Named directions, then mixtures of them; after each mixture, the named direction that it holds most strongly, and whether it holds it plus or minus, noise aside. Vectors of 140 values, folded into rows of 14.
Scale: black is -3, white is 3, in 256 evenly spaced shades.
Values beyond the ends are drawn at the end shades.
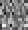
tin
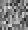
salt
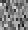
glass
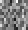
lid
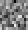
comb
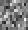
comb, minus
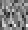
tin, plus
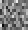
lid, plus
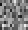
tin, plus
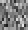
glass, minus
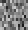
glass, plus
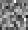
comb, minus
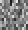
lid, plus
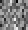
lid, minus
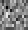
comb, minus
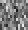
glass, minus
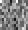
lid, plus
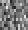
glass, minus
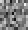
lid, plus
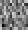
tin, minus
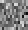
glass, minus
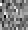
glass, plus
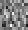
tin, minus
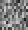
salt, plus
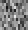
glass, plus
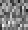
tin, plus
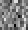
lid, plus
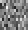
glass, minus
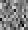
glass, plus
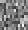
glass, minus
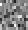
comb, plus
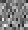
glass, plus
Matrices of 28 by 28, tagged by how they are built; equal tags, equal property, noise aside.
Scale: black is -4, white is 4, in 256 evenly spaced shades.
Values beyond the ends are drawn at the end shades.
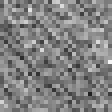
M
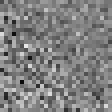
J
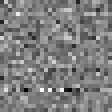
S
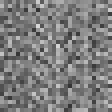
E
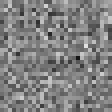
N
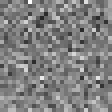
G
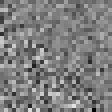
J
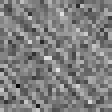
M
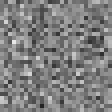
N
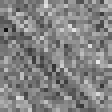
M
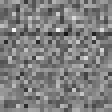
G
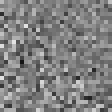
J
